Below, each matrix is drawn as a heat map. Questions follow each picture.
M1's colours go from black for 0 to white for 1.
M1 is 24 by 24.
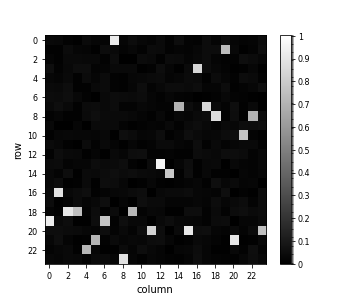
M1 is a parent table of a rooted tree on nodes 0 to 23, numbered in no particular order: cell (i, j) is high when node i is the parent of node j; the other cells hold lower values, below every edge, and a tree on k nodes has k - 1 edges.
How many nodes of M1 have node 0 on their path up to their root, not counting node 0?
5
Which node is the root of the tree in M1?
10
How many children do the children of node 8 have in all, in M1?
4
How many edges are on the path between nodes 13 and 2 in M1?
9
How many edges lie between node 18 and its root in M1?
5
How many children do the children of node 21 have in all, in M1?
3
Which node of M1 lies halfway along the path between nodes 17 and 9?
1
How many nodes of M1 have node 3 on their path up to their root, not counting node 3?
10
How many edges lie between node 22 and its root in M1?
5
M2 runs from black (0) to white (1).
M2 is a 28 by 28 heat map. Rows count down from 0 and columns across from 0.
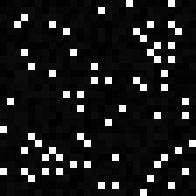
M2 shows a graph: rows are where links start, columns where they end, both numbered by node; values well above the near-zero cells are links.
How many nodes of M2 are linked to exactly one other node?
6
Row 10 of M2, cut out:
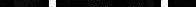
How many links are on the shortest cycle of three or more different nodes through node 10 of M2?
7
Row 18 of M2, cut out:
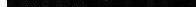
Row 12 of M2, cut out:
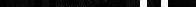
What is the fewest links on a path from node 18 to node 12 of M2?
6
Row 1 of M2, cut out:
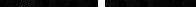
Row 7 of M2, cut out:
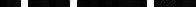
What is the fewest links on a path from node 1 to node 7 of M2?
5
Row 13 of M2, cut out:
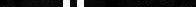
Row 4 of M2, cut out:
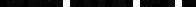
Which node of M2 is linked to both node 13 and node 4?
node 9
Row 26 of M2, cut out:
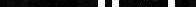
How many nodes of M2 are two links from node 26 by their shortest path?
6
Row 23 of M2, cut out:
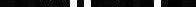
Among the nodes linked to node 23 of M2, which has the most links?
node 22
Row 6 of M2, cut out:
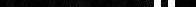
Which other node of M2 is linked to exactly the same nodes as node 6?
node 8
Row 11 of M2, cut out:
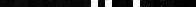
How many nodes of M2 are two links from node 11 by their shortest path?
3
